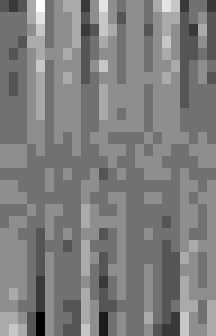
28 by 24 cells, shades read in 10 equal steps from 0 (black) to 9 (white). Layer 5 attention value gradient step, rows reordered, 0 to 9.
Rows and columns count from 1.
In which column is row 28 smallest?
5
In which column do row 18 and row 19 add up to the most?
10
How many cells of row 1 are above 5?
8
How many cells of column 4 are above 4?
13
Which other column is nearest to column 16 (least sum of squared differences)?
15
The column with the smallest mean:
20
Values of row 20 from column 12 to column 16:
3 4 5 4 4
